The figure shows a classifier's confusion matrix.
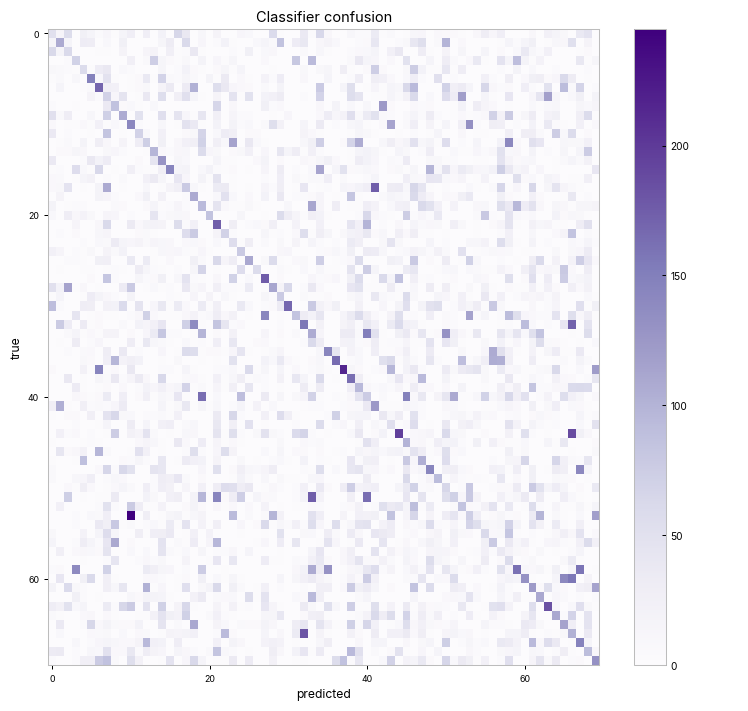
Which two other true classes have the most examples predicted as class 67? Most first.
59, 48
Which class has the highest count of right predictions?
37
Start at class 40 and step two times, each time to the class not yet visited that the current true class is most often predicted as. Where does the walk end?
33
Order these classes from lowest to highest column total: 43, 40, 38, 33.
43, 33, 40, 38
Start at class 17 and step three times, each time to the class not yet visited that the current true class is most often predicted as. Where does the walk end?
50
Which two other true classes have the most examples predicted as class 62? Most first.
53, 33
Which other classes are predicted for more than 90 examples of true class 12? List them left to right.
23, 39, 58
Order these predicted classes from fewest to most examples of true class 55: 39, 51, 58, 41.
39, 51, 41, 58
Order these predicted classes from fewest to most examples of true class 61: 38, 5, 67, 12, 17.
5, 67, 17, 38, 12
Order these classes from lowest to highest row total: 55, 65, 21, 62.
62, 55, 21, 65
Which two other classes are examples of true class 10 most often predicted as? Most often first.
53, 43
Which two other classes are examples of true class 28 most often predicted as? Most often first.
2, 10
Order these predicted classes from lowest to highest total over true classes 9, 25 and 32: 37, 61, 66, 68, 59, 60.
59, 37, 61, 60, 68, 66
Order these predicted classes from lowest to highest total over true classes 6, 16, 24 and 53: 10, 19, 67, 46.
19, 67, 46, 10
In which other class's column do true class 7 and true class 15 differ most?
63
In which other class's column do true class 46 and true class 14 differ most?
6
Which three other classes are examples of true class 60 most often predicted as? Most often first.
66, 65, 40
